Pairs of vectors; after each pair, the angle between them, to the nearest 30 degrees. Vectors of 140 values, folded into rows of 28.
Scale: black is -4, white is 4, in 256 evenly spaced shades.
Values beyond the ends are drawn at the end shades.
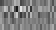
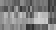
120 degrees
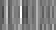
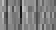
150 degrees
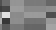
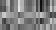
60 degrees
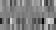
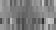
30 degrees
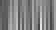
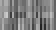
150 degrees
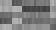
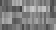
150 degrees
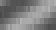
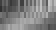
30 degrees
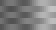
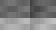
90 degrees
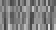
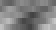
90 degrees
